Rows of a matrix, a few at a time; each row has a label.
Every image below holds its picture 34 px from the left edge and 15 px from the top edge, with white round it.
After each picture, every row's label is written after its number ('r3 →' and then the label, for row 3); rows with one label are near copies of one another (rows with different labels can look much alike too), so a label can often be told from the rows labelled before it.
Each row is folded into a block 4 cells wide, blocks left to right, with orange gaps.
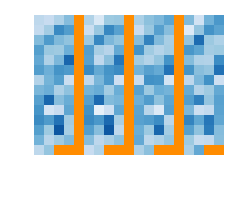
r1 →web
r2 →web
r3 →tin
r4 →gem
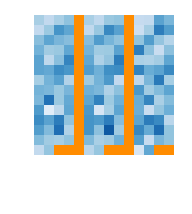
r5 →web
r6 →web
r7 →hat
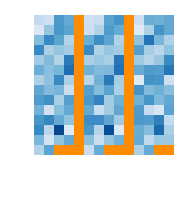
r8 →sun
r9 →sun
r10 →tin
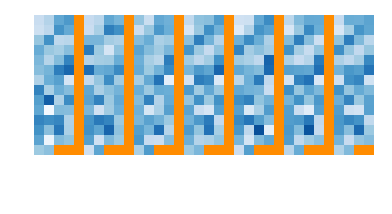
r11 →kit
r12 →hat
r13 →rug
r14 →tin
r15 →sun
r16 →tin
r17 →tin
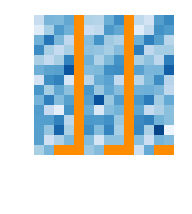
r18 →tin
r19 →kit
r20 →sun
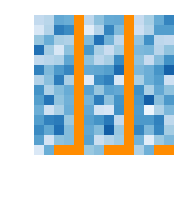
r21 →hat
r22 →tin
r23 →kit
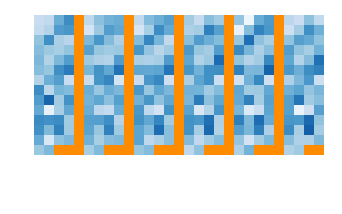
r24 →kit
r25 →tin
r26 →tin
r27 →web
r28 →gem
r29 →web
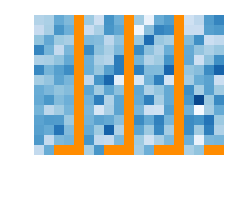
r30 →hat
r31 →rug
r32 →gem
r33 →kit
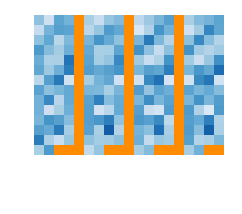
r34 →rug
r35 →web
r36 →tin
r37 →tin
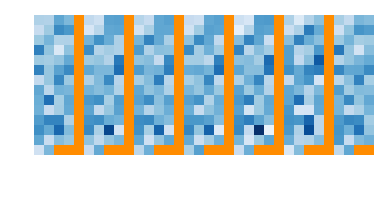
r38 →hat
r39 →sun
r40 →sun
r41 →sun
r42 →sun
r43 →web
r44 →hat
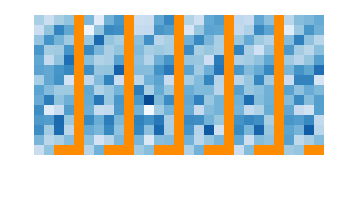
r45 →web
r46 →gem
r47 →kit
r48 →sun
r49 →hat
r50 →tin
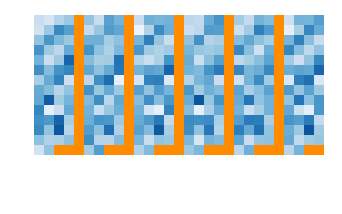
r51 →web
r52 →rug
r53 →tin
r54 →kit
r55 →hat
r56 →tin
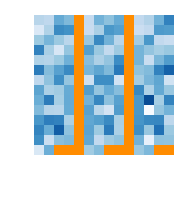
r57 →hat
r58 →tin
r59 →kit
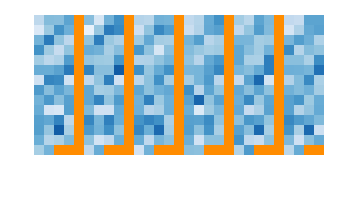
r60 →tin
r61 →gem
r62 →hat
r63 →kit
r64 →rug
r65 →sun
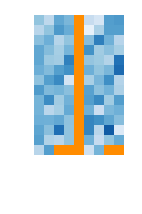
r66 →rug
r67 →sun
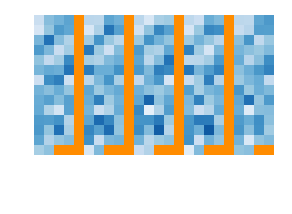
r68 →tin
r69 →hat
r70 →web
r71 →hat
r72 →kit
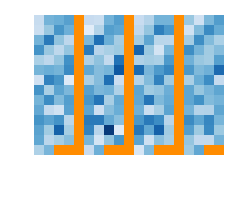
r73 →tin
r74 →sun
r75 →hat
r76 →gem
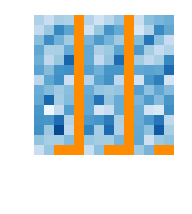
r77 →web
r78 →web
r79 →tin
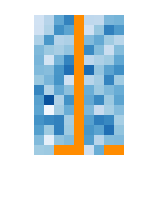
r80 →kit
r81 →hat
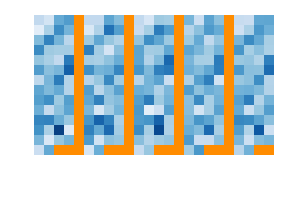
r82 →sun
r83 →hat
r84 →web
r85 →rug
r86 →sun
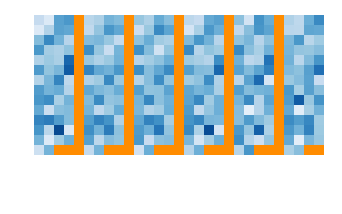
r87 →sun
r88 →hat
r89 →hat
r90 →sun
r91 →rug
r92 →kit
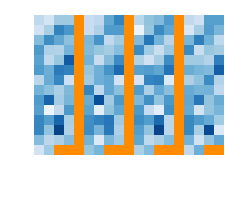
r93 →web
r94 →kit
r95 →tin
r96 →sun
